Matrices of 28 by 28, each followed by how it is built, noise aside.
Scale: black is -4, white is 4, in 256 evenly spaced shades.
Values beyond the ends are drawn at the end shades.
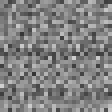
repeating columns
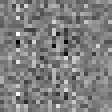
uneven columns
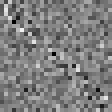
banded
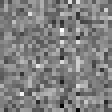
uneven columns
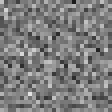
repeating columns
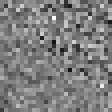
upper triangular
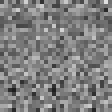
repeating columns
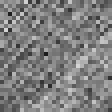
Hankel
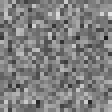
repeating columns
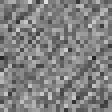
Hankel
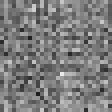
blocks
